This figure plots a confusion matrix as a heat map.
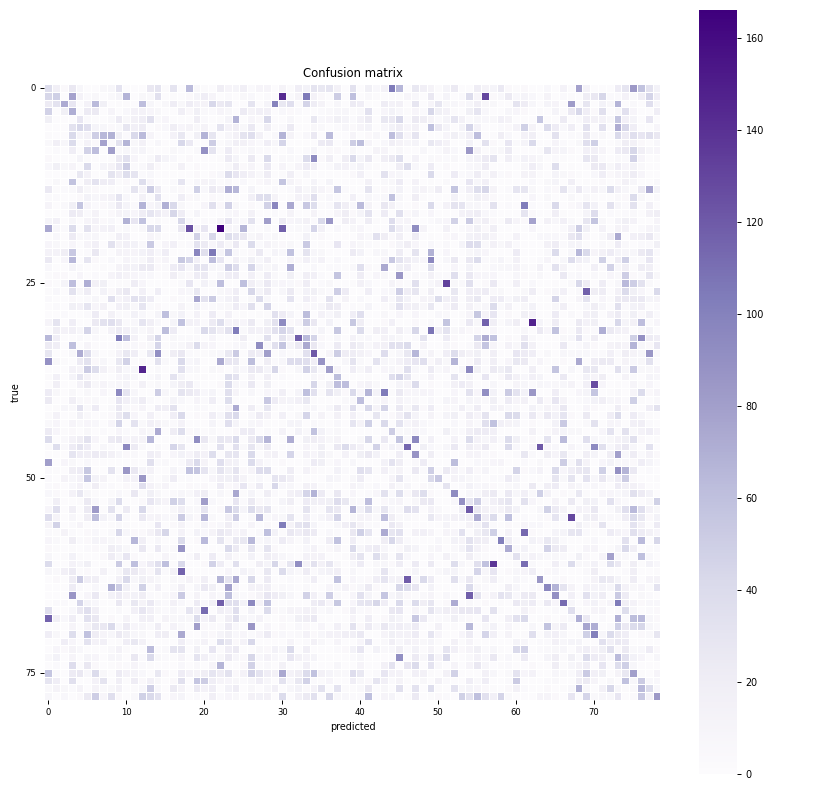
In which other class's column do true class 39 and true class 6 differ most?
43
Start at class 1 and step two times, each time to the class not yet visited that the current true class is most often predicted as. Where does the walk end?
62
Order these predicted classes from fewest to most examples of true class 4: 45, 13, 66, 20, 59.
20, 59, 66, 13, 45
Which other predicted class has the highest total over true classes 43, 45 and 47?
66
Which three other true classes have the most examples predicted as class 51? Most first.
25, 30, 73
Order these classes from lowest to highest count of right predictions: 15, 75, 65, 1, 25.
1, 25, 15, 75, 65
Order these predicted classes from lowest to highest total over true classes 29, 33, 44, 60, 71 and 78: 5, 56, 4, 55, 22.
4, 22, 5, 56, 55
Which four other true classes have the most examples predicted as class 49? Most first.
31, 22, 21, 5
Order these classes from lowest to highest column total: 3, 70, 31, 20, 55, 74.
31, 20, 70, 55, 74, 3
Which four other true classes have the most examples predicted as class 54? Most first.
65, 36, 8, 69
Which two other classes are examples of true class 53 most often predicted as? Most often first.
20, 41
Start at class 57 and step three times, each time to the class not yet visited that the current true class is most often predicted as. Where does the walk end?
9
